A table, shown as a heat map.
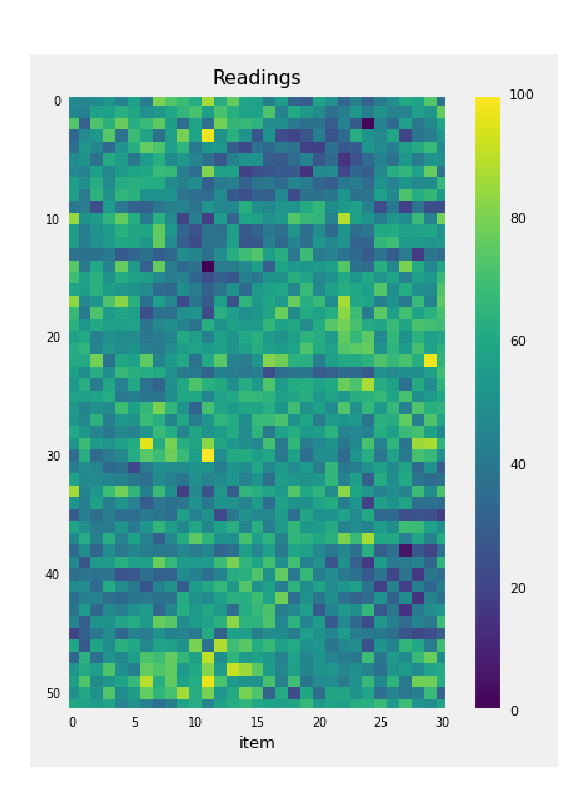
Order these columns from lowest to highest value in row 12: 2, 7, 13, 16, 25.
16, 2, 13, 25, 7
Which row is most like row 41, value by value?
9
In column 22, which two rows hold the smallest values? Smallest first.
5, 6
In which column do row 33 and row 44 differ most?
13
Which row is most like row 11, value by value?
12
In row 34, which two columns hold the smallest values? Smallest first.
24, 6
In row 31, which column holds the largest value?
21
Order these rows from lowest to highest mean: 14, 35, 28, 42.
35, 42, 14, 28
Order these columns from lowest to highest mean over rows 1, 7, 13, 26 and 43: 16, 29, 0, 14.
0, 29, 14, 16
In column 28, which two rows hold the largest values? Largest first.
29, 49
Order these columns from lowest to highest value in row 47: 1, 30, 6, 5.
30, 5, 1, 6
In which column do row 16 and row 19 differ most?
11
